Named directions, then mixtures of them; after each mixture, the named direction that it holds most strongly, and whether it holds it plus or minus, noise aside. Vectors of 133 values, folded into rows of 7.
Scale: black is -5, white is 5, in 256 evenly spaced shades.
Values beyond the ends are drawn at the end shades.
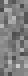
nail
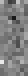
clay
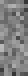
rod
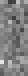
clay, plus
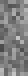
rod, minus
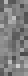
nail, plus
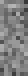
rod, plus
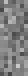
nail, plus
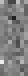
clay, plus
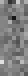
clay, plus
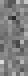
clay, plus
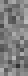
nail, minus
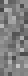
nail, plus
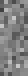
nail, plus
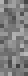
nail, minus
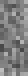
rod, minus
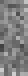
rod, minus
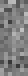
nail, minus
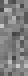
nail, plus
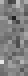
clay, plus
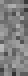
rod, plus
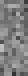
rod, plus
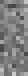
rod, minus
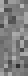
nail, minus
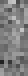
clay, minus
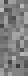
nail, minus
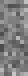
rod, minus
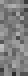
rod, plus
